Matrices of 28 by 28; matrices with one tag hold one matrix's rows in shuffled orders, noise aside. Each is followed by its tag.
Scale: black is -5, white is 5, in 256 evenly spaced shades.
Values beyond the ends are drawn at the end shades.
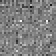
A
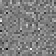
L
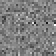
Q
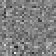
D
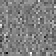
L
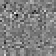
D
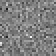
L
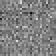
A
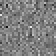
L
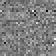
Q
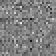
A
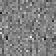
L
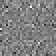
L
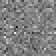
D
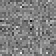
A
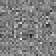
A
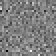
L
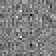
A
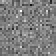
A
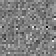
Q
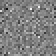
L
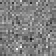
A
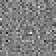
L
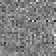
Q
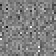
L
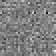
Q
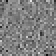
L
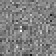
A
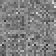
Q
